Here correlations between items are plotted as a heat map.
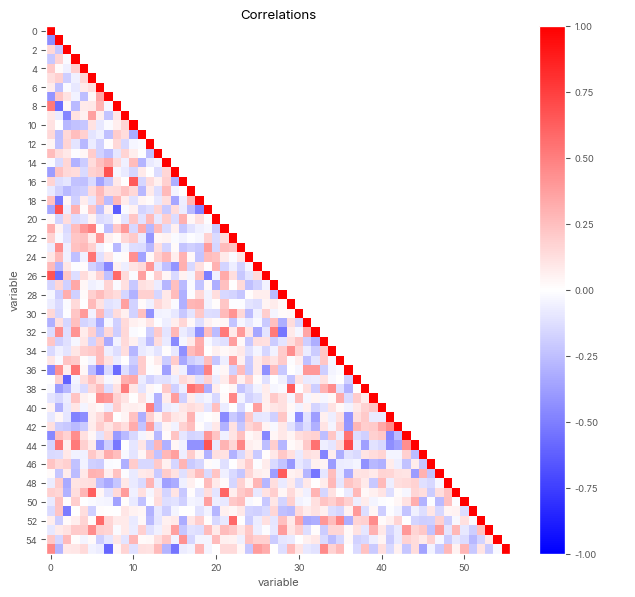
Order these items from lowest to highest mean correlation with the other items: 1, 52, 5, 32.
1, 32, 52, 5
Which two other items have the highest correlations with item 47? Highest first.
28, 53
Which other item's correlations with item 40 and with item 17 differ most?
25
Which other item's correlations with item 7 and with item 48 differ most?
15
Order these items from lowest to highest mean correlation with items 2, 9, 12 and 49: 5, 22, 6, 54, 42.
22, 6, 54, 42, 5
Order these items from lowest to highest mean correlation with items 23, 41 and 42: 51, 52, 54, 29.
54, 29, 51, 52
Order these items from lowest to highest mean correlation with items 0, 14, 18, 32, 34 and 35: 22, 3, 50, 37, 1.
1, 37, 3, 50, 22
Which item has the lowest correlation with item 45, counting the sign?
33
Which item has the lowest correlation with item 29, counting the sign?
46
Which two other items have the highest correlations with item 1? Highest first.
19, 44
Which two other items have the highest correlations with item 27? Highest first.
32, 3
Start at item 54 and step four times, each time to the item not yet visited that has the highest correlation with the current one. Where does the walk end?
5
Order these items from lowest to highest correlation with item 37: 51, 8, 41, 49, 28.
28, 8, 41, 49, 51
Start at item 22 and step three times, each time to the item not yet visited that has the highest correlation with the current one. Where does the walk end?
39
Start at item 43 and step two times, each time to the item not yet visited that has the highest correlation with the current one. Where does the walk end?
44
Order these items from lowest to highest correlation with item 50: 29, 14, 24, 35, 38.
14, 24, 38, 29, 35
